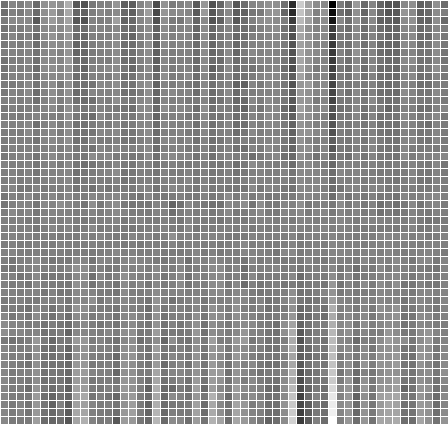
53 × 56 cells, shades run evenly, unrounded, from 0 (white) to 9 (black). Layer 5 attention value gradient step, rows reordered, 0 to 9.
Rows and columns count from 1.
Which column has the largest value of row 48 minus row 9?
38
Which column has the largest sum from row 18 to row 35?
42
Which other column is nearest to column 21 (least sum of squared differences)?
35
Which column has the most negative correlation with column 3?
23
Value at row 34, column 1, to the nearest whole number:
5
